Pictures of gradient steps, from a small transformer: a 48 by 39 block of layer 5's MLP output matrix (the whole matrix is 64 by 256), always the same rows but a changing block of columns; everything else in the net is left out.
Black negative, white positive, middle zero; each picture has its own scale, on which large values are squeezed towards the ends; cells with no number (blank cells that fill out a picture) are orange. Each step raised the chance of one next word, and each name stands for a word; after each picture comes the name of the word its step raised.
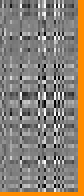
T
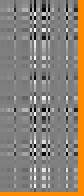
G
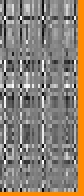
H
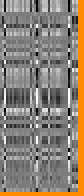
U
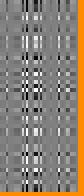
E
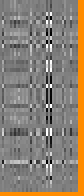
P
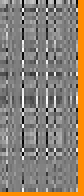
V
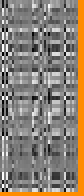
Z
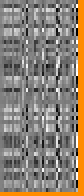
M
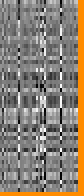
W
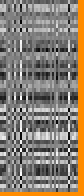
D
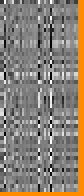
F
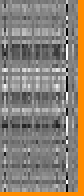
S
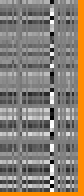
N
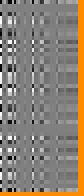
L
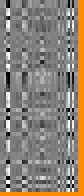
N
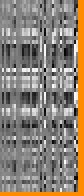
S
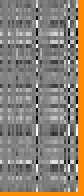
P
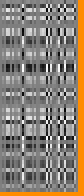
M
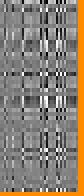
V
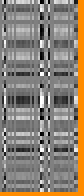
V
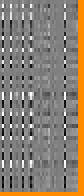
T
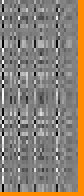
F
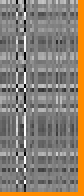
E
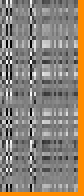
F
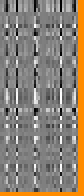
U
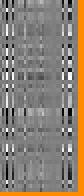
W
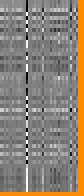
G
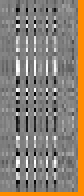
M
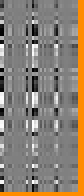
S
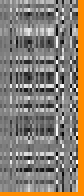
E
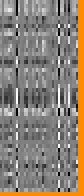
U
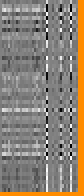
G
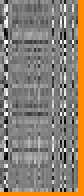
L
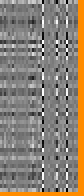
L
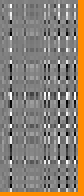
T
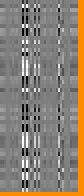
M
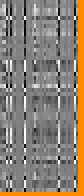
H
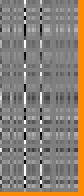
D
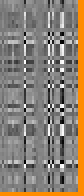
P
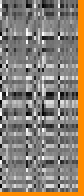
T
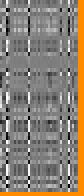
D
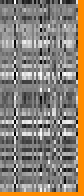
F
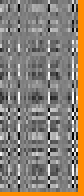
D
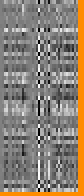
Z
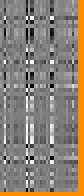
H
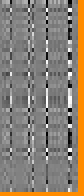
V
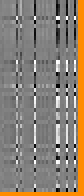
H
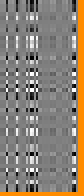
E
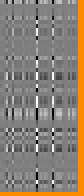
W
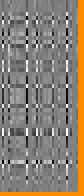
P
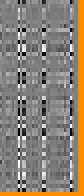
Z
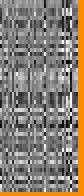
N
